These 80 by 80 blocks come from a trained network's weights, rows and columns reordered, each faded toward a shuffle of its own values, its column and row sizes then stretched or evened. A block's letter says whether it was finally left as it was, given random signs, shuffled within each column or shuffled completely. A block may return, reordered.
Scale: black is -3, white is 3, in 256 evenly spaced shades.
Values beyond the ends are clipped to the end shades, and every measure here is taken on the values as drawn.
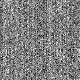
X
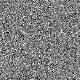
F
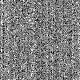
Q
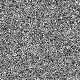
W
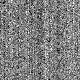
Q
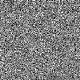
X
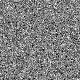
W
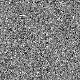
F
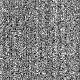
X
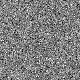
W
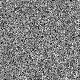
W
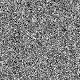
Q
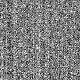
X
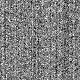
Q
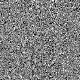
Q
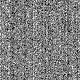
Q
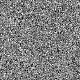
Q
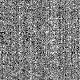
X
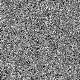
Q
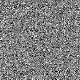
F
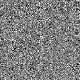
X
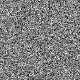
F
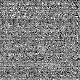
X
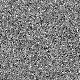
W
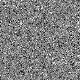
Q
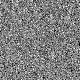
W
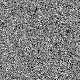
Q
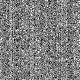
X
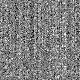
X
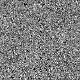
F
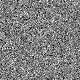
W
